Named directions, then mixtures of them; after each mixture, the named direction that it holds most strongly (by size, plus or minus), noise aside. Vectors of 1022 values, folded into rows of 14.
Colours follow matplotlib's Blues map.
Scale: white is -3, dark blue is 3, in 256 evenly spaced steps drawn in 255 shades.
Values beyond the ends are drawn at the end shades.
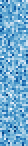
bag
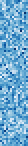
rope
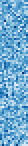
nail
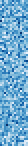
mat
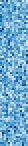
bag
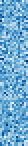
mat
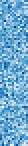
nail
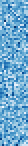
nail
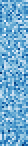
nail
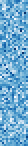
rope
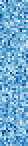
bag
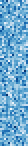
bag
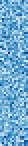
mat
